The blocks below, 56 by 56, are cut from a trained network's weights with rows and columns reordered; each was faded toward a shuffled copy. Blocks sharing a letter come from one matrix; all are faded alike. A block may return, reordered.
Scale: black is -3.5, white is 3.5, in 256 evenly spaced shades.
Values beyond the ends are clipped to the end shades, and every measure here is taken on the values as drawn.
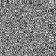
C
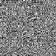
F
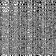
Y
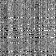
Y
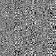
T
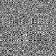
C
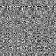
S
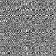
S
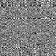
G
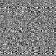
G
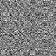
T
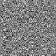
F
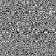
C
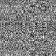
F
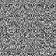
F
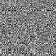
C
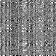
Y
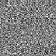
C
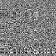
S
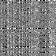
Y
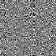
T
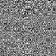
F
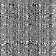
Y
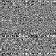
G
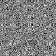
T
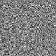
G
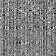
Y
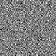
C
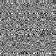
C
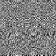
C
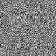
T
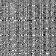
Y
